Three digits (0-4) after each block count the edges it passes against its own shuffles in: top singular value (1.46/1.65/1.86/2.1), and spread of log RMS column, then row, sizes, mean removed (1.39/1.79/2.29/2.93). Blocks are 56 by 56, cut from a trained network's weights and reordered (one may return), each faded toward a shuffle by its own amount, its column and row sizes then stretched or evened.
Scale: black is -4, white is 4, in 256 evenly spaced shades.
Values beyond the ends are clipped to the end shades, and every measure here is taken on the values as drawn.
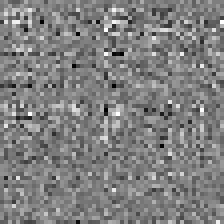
2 2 3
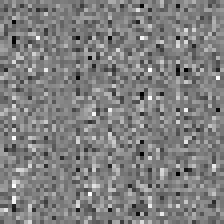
0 4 1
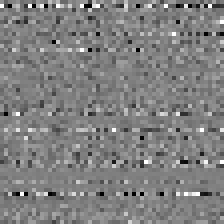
1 0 4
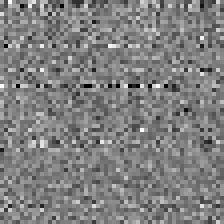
2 0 3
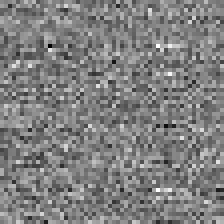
2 0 2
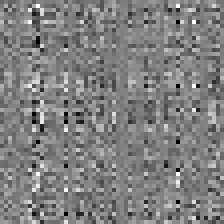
4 4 2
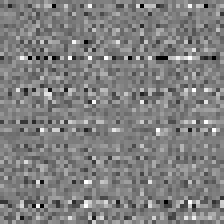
3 1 4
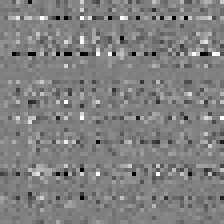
2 2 4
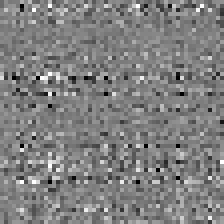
1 2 4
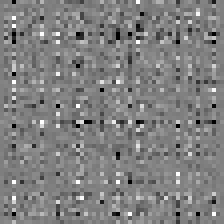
1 4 3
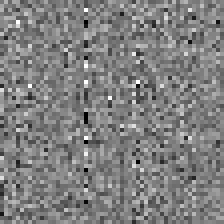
0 3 0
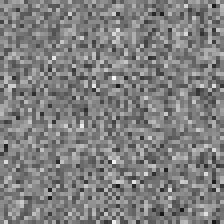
2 1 1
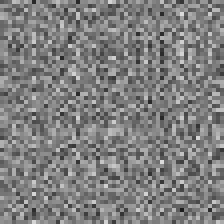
4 3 0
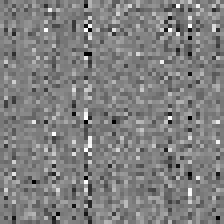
2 4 1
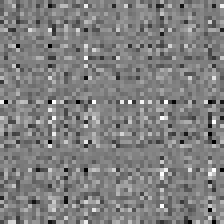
3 3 4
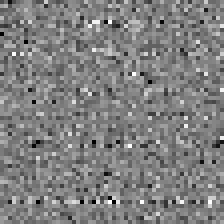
0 0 3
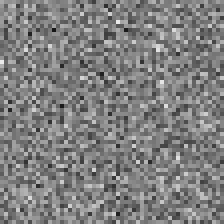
3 1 0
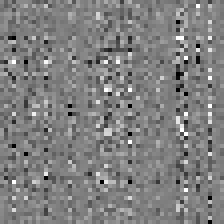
1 4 2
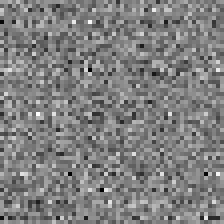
2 0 3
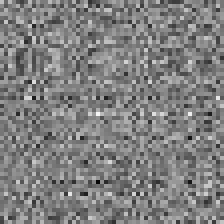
4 1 3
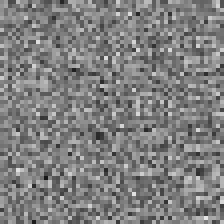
2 1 0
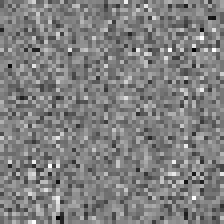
0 2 1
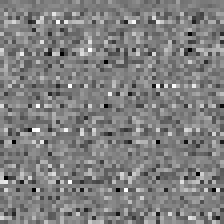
0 0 4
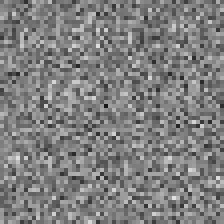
2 0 1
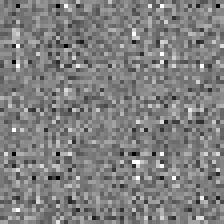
0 2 3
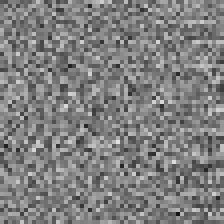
3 0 1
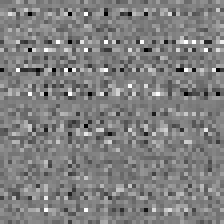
1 1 4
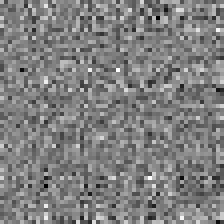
3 2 3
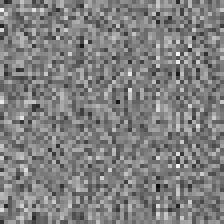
3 3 0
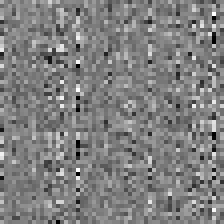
3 4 0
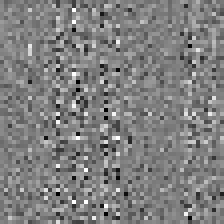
0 4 0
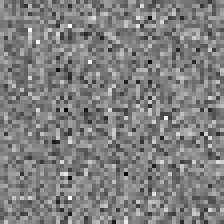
0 2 1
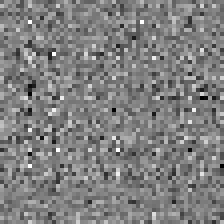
0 2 3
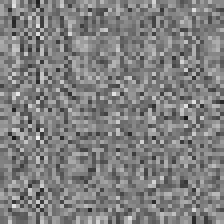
4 3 0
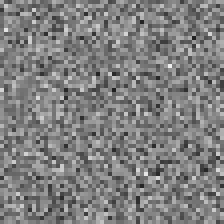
2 0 1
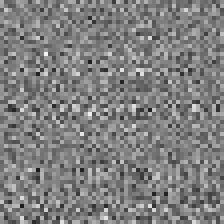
3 1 3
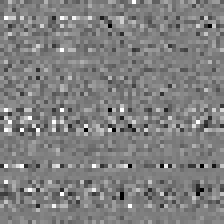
0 1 4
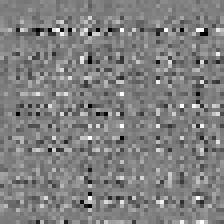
0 3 4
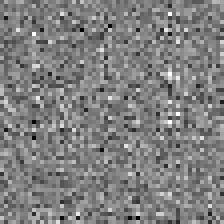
1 3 1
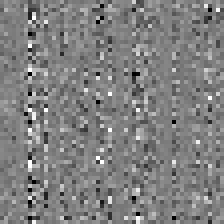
1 4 1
